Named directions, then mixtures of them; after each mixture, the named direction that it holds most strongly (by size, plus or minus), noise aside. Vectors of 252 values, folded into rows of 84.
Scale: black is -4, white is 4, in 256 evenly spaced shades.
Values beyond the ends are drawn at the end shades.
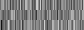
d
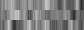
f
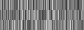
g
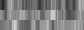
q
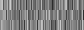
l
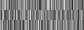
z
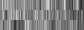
f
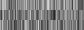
z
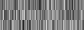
z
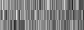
z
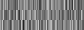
z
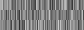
l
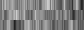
f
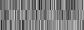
d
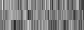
f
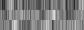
q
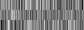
d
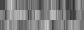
q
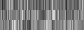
g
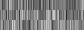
g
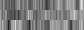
f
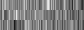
z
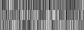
g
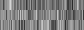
l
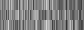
g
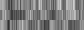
q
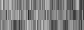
f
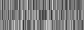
g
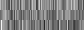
d
